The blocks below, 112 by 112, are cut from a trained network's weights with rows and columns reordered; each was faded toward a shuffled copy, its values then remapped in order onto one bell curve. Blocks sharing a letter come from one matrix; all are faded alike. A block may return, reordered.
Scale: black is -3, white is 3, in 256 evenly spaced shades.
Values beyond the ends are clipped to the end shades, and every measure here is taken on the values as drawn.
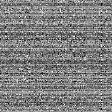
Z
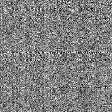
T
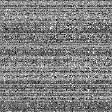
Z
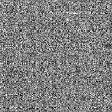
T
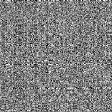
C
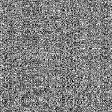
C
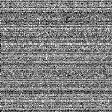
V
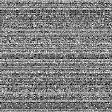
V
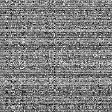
Z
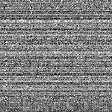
V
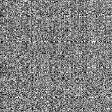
C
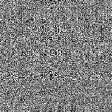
T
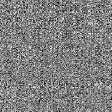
T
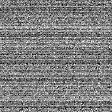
V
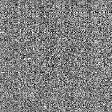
C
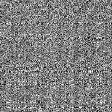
C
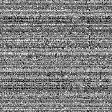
V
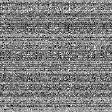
Z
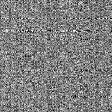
C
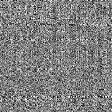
C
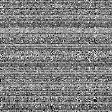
Z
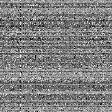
Z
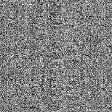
T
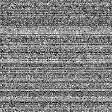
V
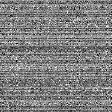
Z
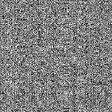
T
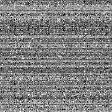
Z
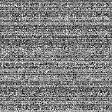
Z
